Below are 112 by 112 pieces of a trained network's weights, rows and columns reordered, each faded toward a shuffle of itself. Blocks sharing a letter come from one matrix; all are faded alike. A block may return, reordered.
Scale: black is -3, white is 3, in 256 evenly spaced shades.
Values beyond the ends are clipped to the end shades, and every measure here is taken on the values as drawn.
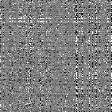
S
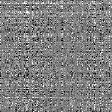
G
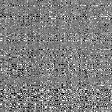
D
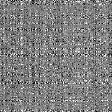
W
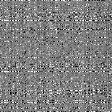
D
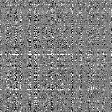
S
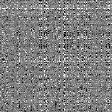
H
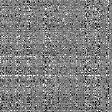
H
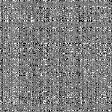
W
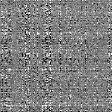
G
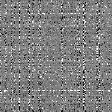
S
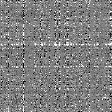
S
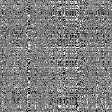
G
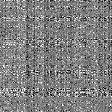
W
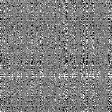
H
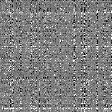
S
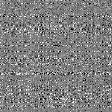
D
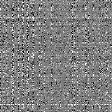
H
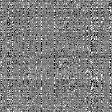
G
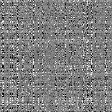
G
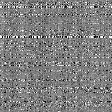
D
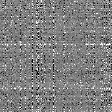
S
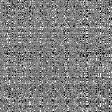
G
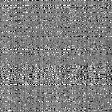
D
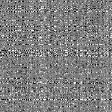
D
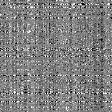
W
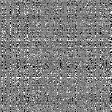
H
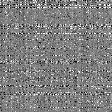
D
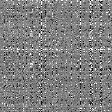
S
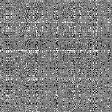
H
